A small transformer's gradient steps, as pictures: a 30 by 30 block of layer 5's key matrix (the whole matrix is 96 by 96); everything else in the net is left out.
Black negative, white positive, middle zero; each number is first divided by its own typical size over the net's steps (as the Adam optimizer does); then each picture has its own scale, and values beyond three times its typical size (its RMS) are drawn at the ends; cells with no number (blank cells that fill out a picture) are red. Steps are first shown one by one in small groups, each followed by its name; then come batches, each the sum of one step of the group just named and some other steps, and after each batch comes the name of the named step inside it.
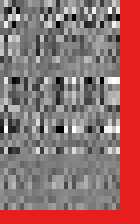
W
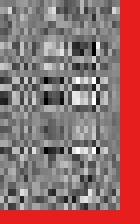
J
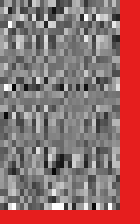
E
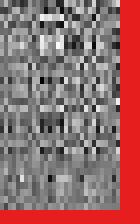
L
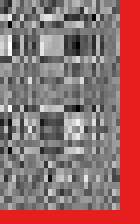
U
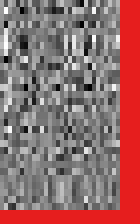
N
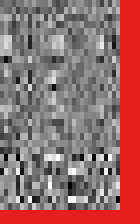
W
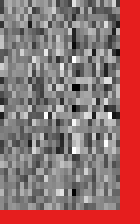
J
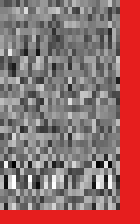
U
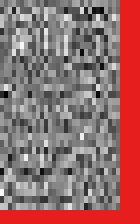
J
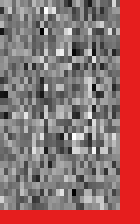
J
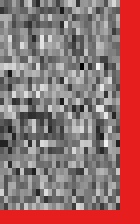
L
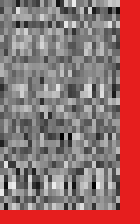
L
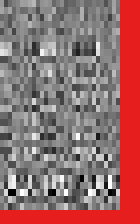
J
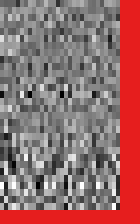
W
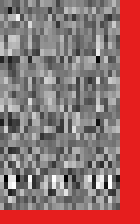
W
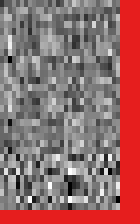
U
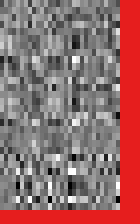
U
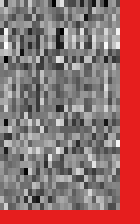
N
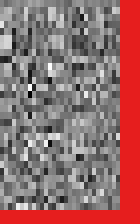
J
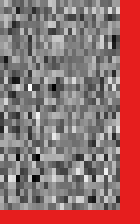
W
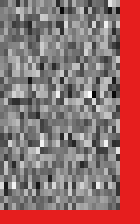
L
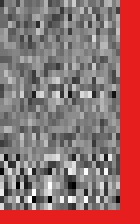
N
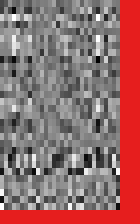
E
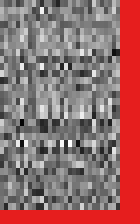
E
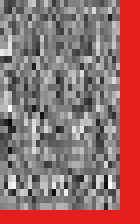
W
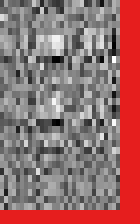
L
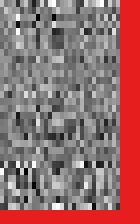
E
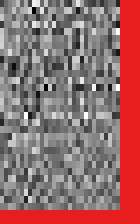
U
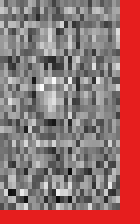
N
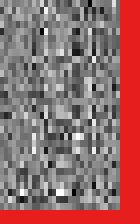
J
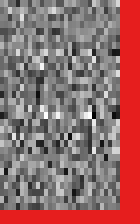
J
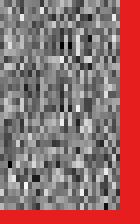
N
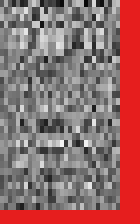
L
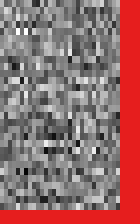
J
